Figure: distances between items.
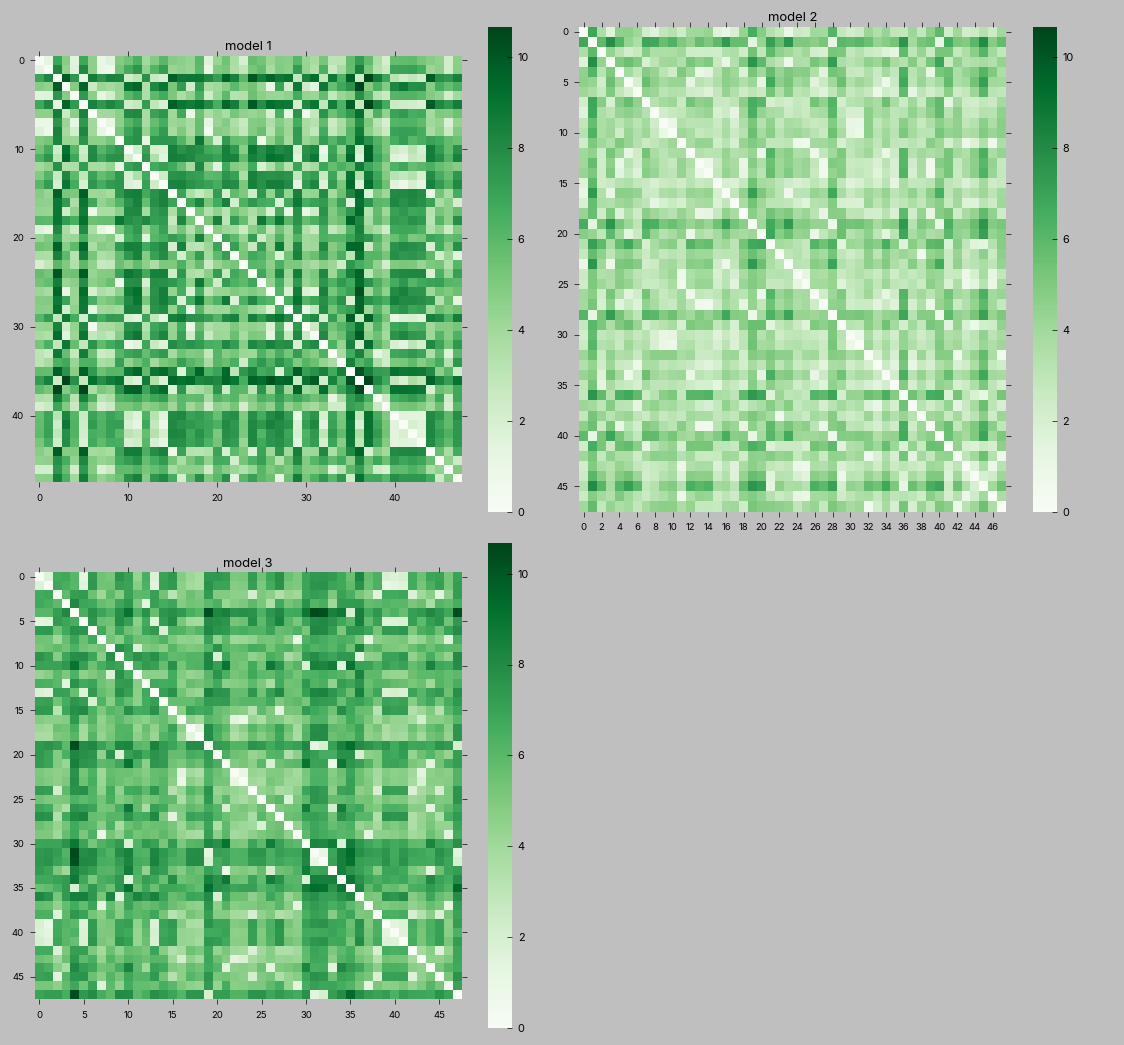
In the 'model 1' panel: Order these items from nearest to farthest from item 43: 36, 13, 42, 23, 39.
42, 13, 36, 23, 39
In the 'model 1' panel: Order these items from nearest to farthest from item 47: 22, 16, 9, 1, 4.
22, 16, 4, 1, 9
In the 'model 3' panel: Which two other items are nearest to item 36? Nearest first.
9, 20
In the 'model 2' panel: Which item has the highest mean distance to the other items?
1
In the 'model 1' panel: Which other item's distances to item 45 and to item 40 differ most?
29
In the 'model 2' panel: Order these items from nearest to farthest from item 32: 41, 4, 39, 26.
39, 4, 26, 41
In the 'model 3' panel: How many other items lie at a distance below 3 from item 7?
3
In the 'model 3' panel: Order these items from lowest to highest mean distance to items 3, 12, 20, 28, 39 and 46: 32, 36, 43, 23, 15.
23, 43, 36, 15, 32
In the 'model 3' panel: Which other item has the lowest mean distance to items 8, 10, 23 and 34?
30
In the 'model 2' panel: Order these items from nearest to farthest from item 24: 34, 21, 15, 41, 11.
11, 15, 41, 21, 34
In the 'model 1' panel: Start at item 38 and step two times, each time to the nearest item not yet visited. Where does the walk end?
46
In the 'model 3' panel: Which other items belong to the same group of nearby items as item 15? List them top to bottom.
27
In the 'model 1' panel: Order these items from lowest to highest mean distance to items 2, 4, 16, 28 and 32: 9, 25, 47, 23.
23, 47, 9, 25
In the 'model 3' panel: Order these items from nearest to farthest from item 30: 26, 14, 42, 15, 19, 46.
14, 42, 46, 15, 19, 26
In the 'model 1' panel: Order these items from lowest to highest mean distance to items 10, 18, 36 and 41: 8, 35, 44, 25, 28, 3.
8, 44, 28, 25, 3, 35
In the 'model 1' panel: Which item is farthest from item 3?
36
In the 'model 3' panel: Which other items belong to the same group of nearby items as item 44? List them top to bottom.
21, 26, 33
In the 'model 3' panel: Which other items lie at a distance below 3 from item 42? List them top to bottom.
2, 24, 38, 45
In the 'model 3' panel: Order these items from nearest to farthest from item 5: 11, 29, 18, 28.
18, 11, 29, 28
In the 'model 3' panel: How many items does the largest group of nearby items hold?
7
